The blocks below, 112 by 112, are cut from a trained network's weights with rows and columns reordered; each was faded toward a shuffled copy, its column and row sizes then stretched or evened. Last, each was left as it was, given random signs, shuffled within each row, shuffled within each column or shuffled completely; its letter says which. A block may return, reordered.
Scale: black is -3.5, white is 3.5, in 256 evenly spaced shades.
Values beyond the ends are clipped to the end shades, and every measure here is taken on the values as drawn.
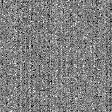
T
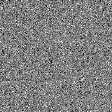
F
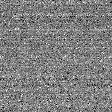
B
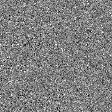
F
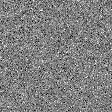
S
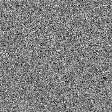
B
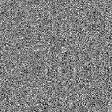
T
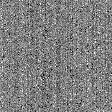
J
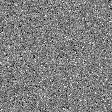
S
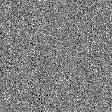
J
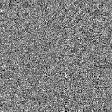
T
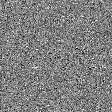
B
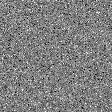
S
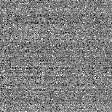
T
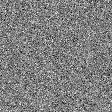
S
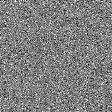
J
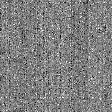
T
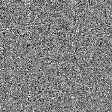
F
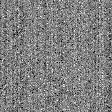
J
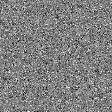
F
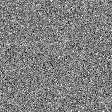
S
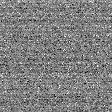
B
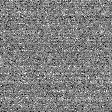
B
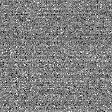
T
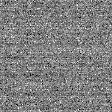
T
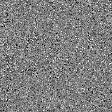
F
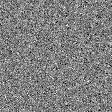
S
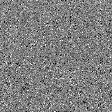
F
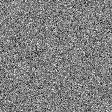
S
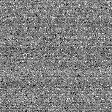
B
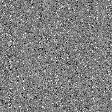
J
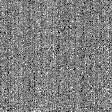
T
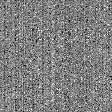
T
